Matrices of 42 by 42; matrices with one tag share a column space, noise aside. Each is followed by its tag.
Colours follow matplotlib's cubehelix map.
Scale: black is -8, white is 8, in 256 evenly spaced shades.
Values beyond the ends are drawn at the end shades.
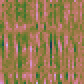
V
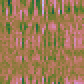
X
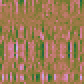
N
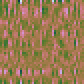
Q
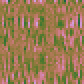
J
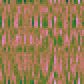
J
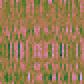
N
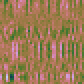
N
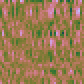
Q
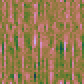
V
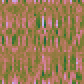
J
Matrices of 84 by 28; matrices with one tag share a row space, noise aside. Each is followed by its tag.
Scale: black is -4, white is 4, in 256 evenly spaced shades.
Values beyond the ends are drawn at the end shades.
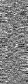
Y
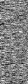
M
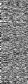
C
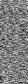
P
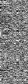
C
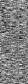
M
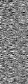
P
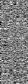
C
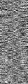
Y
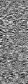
P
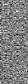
C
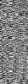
P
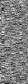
M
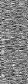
M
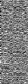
C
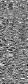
P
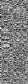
C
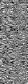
P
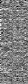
C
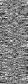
Y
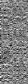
C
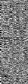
C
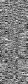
Y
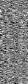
P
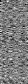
P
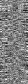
Y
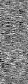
M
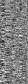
M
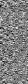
P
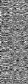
C
